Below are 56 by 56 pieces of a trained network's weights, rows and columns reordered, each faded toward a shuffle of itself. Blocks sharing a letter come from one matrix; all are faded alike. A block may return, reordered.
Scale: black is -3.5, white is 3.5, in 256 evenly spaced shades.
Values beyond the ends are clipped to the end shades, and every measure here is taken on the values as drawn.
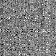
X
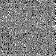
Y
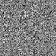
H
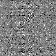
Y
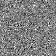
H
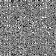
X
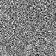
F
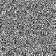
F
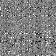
X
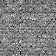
Y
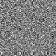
F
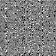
Y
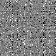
Y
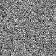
F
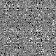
Y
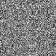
F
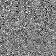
H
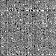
X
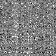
X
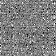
Y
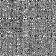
X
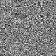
F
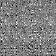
Y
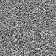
F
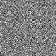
F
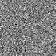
F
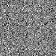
H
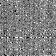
X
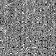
X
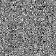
H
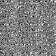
X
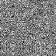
F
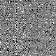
Y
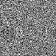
F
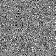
H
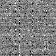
Y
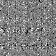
X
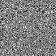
H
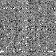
X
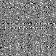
X
